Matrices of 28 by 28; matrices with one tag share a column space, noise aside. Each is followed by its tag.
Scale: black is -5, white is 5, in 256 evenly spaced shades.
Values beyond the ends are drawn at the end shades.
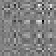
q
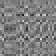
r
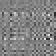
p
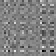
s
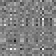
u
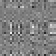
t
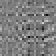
r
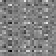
s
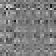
q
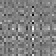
r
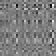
q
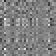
u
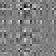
q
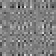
t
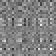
u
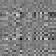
p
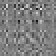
q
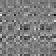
r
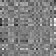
u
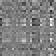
u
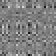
t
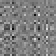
r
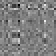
q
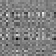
p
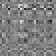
q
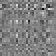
q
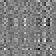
u
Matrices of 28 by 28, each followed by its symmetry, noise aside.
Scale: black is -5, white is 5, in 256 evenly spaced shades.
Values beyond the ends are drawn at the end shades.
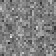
mirrored top to bottom.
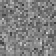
no symmetry.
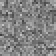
symmetric across the other diagonal.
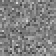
no symmetry.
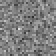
same after a half turn.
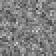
antisymmetric.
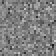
no symmetry.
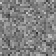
mirrored top to bottom.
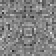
mirrored left to right.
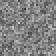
symmetric.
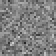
symmetric across the other diagonal.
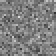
symmetric across the other diagonal.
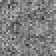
mirrored top to bottom.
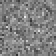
symmetric across the other diagonal.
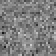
mirrored left to right.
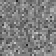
symmetric.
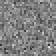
no symmetry.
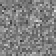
no symmetry.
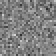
symmetric across the other diagonal.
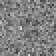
mirrored top to bottom.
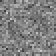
same after a half turn.
